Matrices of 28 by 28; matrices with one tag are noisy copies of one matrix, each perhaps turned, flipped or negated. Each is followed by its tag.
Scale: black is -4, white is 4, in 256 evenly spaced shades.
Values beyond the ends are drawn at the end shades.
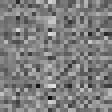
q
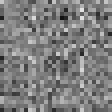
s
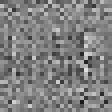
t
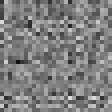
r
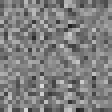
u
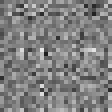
r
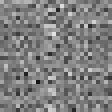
q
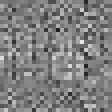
t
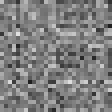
s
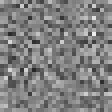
u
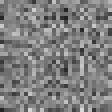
s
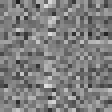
q
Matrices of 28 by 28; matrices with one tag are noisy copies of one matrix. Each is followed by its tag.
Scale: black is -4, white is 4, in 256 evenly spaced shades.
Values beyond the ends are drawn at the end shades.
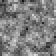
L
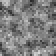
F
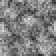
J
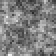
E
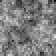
E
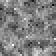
F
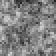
E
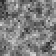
L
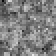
L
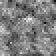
J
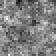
E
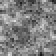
E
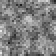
J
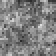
E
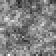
E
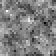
J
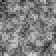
L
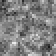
L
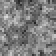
E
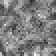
F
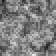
L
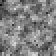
L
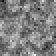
L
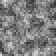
F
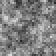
E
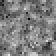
L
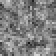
F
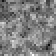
L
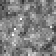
L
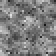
J
